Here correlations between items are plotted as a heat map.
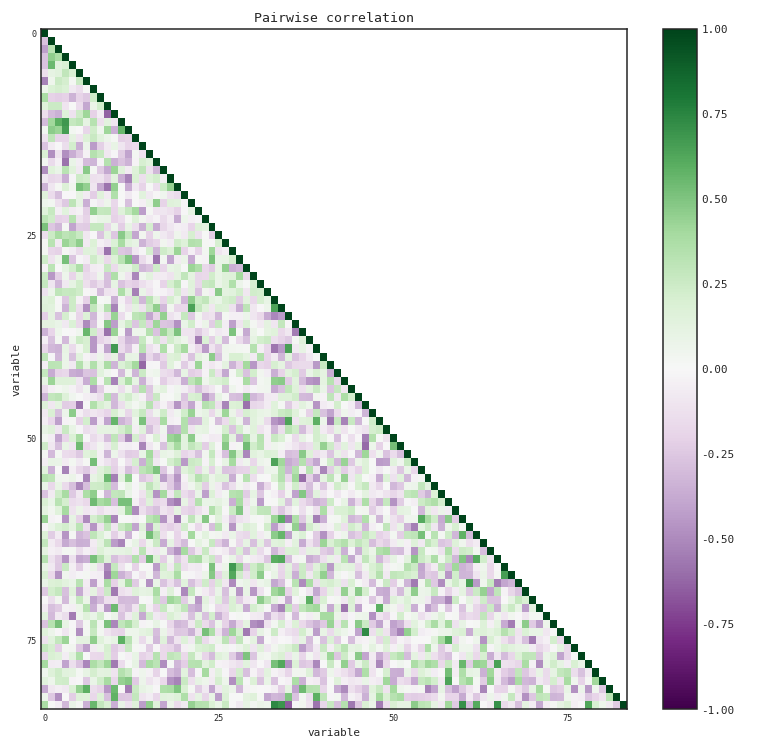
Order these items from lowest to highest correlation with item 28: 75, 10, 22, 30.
22, 10, 75, 30
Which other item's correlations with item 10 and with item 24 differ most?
81
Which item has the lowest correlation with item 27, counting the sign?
9
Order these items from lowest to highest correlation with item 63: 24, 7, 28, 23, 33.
28, 7, 23, 33, 24
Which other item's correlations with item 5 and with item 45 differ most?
69
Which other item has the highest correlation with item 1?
4
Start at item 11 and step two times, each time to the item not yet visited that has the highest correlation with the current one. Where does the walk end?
12
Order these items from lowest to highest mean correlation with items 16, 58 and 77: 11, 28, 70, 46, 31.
28, 31, 46, 70, 11
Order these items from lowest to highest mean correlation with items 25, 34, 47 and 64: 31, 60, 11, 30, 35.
35, 31, 30, 11, 60
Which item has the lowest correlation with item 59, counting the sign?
13
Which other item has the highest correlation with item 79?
58
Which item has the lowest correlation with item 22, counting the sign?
38
